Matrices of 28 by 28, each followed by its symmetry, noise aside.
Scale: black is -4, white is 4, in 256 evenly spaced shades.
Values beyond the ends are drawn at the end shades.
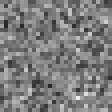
no symmetry.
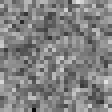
symmetric.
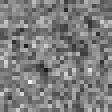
symmetric across the other diagonal.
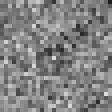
symmetric across the other diagonal.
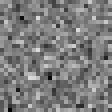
no symmetry.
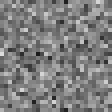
no symmetry.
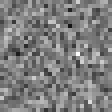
no symmetry.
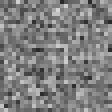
symmetric across the other diagonal.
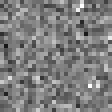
symmetric.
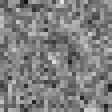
symmetric across the other diagonal.
